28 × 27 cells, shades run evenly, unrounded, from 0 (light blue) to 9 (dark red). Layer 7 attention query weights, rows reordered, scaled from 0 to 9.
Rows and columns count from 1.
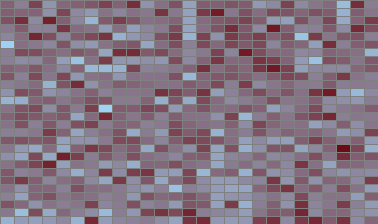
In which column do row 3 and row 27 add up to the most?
22
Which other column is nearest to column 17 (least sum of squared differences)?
26
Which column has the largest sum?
15
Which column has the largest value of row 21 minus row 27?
4
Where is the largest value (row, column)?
19, 25
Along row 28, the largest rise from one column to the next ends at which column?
7
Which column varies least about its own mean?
11
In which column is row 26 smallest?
18
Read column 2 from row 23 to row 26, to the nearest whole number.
7 3 2 5
